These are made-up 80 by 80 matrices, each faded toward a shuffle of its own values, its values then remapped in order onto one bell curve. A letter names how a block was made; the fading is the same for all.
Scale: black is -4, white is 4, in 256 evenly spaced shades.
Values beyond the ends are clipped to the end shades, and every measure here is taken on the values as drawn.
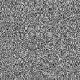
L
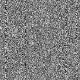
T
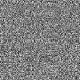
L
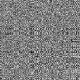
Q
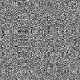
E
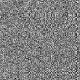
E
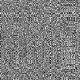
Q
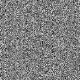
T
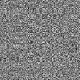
E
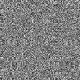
L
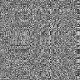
Q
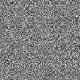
L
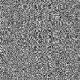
L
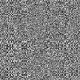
Q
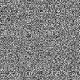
L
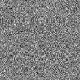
L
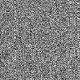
L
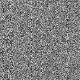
T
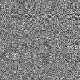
E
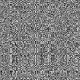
Q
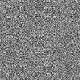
L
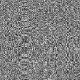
E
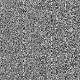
T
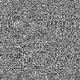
L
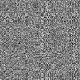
E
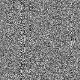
T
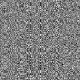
Q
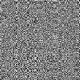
E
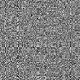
Q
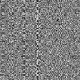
Q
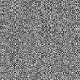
Q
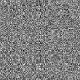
E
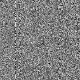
T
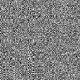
E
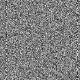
T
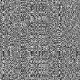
Q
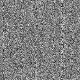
T
